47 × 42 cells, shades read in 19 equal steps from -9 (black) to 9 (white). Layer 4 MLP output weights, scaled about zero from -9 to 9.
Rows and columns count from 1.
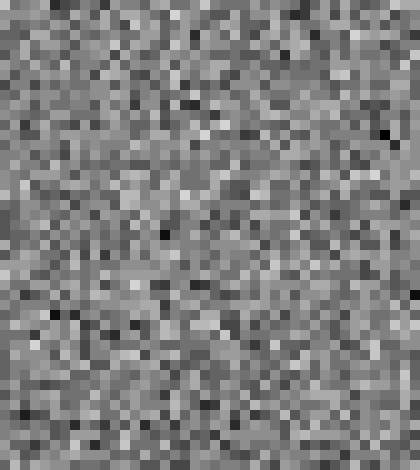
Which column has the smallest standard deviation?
2
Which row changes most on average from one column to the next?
42
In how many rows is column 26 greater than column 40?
17
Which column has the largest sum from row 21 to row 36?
14
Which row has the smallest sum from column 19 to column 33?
45
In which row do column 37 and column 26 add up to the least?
23
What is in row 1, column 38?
-2
